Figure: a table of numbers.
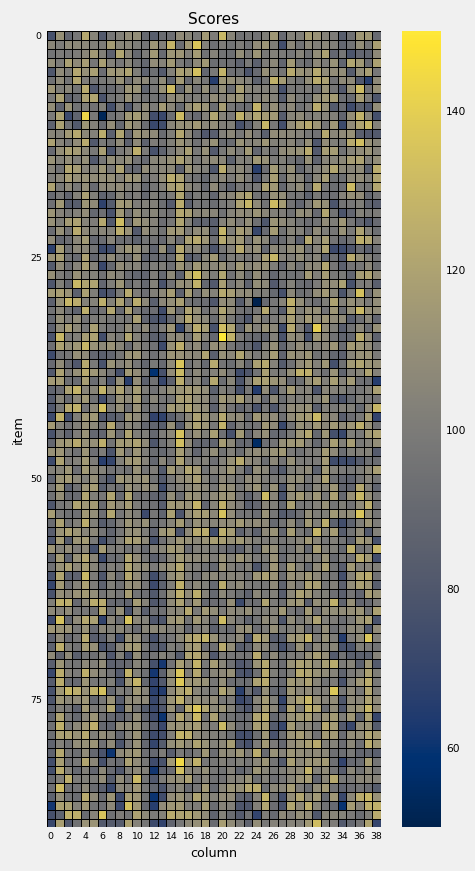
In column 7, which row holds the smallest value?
81
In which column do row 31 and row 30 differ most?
24
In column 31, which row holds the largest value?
33
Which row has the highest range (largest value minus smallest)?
9
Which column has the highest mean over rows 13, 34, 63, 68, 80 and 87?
37
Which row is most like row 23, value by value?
27
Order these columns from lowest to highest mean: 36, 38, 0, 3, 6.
0, 6, 38, 3, 36
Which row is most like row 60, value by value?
16
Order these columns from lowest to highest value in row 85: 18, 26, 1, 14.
14, 26, 18, 1
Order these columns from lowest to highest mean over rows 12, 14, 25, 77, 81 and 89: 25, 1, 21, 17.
21, 17, 25, 1
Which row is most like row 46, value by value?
30
